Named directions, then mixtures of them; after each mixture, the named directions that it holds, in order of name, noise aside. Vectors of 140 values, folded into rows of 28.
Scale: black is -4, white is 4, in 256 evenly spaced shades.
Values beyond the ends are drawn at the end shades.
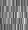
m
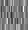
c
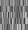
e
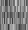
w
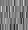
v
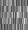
m.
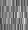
m.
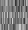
e, w.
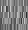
m, v.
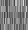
v, w.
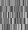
e.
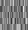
c, e.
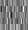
c, v.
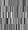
c, e.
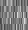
m.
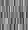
c, v.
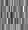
c.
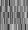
e, w.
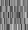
e, w.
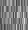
m.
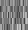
e.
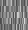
m.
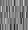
v.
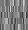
c, v.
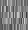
m, v.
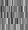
c.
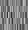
c, e.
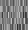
e.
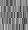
e, m.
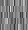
c, v.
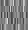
c, v.
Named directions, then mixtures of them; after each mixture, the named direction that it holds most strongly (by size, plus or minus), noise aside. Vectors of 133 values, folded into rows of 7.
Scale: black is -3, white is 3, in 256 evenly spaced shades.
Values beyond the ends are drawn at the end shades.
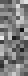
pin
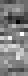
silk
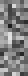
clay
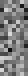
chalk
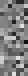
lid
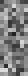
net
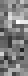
clay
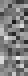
lid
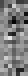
net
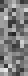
net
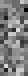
net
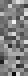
lid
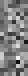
lid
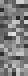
lid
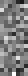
lid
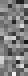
lid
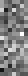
chalk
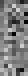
net
